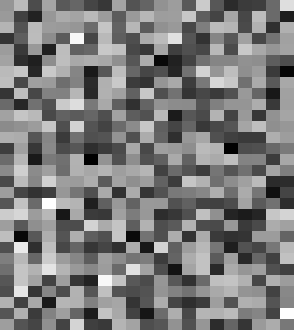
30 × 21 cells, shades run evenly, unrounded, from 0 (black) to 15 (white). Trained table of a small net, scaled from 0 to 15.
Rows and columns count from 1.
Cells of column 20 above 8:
10
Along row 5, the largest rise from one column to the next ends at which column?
5
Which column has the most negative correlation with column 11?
16
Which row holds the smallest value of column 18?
20
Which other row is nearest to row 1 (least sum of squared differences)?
13
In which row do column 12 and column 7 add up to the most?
2
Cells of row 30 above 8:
9
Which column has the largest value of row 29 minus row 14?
17
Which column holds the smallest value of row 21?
18
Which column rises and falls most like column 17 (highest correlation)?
8
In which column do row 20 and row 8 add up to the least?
7
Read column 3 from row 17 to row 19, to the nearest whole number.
8 3 6
